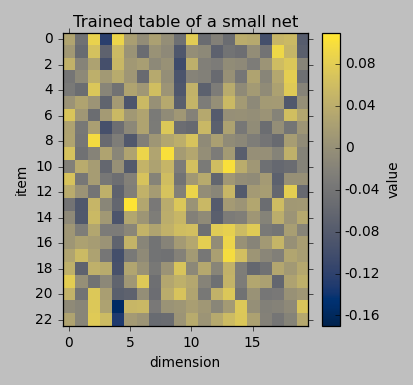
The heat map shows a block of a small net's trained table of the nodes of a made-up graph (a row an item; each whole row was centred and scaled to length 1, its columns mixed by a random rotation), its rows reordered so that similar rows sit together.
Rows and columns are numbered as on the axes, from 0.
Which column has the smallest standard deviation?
15
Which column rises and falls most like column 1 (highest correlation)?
13
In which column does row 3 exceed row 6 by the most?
2
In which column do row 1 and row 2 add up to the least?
9
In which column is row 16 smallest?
4
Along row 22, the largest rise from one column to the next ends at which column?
5
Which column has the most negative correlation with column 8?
14
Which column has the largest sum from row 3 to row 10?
8
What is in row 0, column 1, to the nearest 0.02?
-0.04
